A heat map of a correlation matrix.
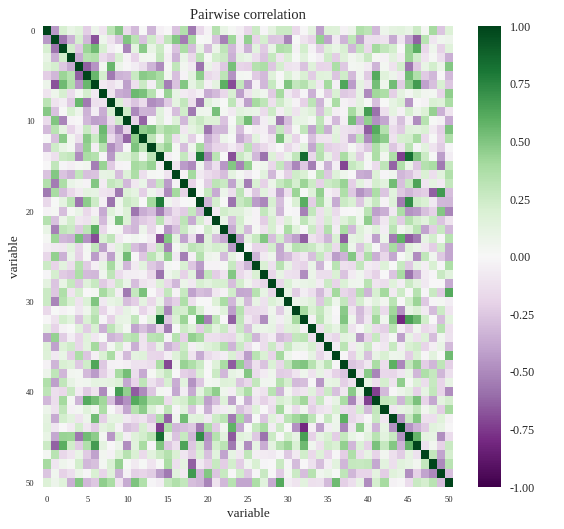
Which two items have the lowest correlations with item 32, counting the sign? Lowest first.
44, 23
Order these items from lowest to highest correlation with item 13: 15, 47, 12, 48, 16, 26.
26, 48, 16, 47, 12, 15
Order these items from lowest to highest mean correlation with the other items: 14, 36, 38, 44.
44, 38, 36, 14
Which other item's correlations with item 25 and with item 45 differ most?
46
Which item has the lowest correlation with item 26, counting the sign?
19
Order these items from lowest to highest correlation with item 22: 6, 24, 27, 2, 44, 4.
4, 27, 44, 24, 2, 6
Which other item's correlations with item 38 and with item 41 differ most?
40
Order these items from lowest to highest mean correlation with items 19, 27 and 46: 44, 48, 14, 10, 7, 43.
44, 10, 48, 7, 43, 14
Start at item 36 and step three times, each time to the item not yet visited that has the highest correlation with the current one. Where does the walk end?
12
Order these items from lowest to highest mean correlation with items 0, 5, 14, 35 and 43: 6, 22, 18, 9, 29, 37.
18, 29, 9, 22, 37, 6
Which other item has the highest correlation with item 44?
23
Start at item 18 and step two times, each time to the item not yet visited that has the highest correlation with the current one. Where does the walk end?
20
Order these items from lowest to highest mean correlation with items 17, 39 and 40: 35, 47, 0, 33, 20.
47, 20, 33, 35, 0
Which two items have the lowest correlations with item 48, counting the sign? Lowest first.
18, 49
